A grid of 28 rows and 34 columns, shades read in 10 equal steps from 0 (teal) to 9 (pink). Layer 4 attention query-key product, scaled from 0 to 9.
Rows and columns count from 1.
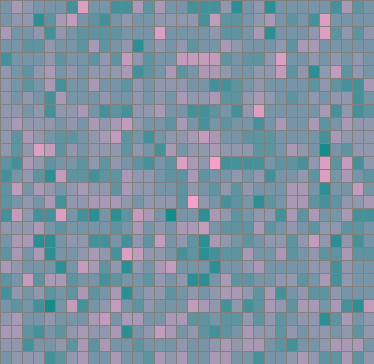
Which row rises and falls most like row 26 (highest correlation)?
21
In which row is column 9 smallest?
17
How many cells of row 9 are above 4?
13
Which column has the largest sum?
15
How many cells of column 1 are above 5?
3
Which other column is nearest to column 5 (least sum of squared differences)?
33
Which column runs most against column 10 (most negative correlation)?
30
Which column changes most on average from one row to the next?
12
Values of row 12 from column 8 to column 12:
4 5 5 5 3
